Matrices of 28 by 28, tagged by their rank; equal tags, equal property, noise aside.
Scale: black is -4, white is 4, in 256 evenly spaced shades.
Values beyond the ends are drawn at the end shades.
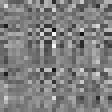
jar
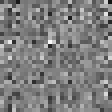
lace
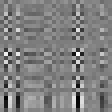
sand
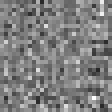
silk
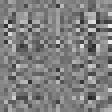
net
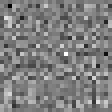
silk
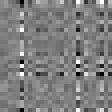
sand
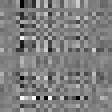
jar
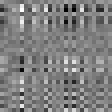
sand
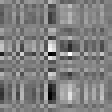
sand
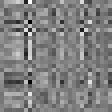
jar
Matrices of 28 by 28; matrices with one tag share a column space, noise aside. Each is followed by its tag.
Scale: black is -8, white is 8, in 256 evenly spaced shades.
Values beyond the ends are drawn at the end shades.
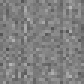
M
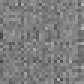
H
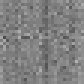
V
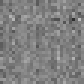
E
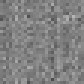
E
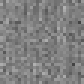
M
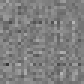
M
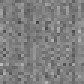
M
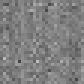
H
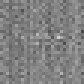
V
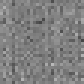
M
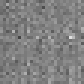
V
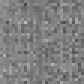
M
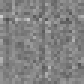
E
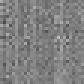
V
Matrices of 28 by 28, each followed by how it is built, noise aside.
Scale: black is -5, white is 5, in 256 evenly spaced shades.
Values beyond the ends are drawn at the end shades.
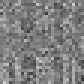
blocks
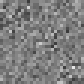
block diagonal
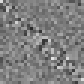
banded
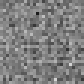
blocks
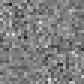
block diagonal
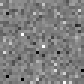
sparse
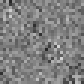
block diagonal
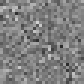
block diagonal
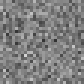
blocks
